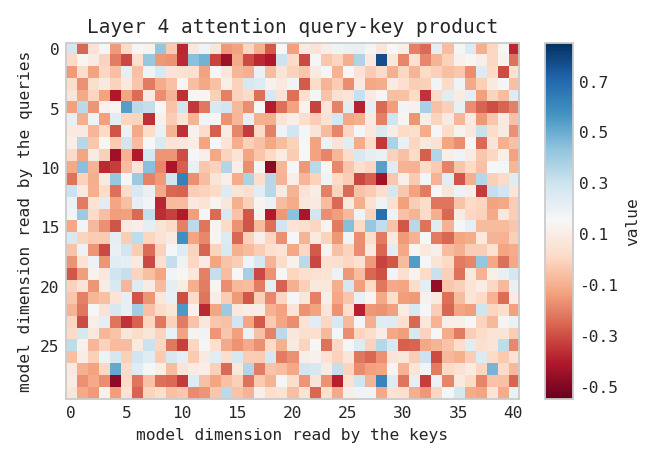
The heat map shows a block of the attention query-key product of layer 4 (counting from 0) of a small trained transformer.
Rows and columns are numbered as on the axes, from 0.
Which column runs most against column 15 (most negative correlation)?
27
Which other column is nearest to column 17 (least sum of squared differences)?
14
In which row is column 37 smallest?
12
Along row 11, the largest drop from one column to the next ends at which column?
11
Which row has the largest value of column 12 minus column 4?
1
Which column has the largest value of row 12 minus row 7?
18
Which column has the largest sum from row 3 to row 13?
29
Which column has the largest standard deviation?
28
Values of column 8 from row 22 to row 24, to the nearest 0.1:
0 -0.2 0
